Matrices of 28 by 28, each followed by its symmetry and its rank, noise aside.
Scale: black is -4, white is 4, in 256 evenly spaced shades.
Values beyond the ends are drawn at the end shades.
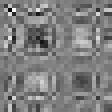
symmetric, rank two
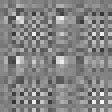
symmetric, rank two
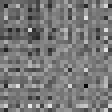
symmetric, rank three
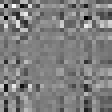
no symmetry, rank two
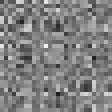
symmetric, rank four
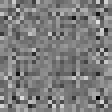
symmetric, rank four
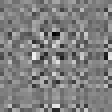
antisymmetric, rank two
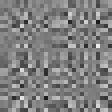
antisymmetric, rank two
